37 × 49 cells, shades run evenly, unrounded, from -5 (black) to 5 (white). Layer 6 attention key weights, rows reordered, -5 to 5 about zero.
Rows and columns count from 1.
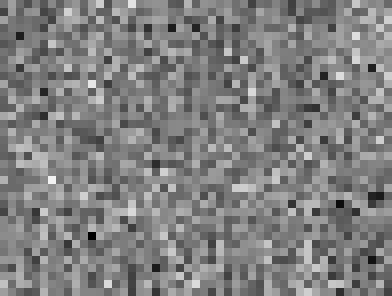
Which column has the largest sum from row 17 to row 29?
6
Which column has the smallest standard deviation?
36
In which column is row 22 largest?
21
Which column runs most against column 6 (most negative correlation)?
44
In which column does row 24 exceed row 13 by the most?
31
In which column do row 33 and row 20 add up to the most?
39
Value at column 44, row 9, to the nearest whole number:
0
